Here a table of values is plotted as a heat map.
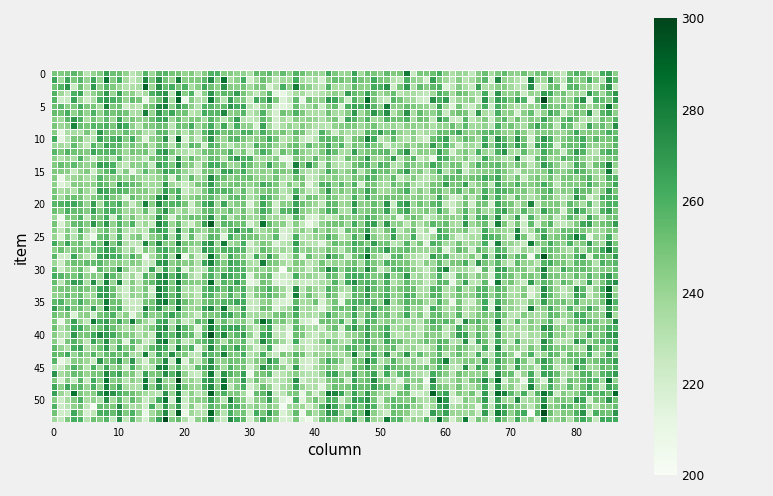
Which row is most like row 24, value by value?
13
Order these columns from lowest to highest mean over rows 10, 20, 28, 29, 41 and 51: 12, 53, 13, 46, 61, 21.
61, 21, 13, 12, 53, 46
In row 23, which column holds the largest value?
24
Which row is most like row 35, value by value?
5
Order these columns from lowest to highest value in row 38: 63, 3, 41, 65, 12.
41, 65, 3, 63, 12
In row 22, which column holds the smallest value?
1
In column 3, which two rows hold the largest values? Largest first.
49, 8
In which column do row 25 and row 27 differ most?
71
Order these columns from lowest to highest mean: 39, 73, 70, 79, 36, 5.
36, 39, 5, 70, 73, 79
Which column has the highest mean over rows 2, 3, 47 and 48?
19
